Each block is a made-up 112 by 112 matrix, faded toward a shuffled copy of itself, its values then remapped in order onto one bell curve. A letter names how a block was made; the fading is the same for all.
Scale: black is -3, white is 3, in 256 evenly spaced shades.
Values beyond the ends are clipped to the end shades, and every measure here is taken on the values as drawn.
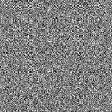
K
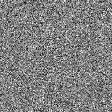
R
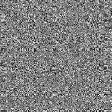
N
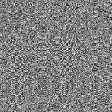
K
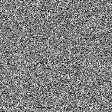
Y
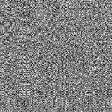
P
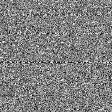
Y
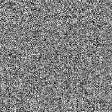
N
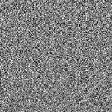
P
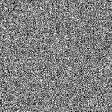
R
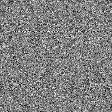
Y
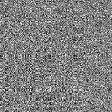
P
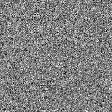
R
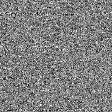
Y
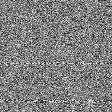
Y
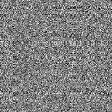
P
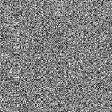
P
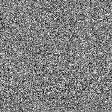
Y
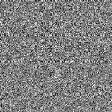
N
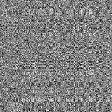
K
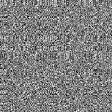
K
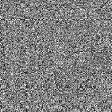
N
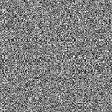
P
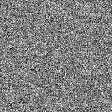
R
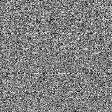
Y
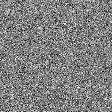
Y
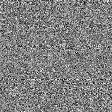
Y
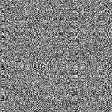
K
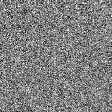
R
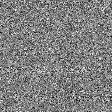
Y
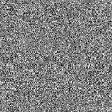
N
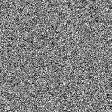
R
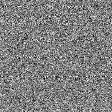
Y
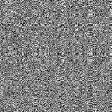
K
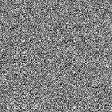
P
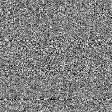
Y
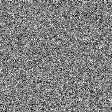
Y
